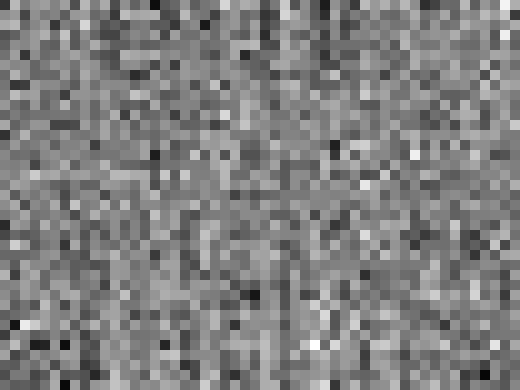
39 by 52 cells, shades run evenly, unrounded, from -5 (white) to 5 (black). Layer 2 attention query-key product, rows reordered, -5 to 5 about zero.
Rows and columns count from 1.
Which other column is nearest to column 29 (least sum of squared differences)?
51
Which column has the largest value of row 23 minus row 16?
42
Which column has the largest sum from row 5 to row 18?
18
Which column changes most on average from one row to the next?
2
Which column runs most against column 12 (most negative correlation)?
29
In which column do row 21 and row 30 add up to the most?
26
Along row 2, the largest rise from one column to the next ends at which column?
52
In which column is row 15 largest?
34
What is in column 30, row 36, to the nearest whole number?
-2
